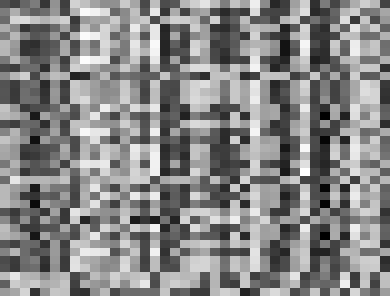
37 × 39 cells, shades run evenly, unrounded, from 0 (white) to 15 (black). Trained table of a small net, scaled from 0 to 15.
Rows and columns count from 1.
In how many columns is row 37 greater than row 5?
20
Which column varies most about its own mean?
8
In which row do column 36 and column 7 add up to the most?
28
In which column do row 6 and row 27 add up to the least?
31
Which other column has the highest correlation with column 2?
39
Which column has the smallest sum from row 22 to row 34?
26
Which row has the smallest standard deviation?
23
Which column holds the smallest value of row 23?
2
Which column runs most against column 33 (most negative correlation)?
1
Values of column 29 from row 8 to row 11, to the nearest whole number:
13 11 4 11
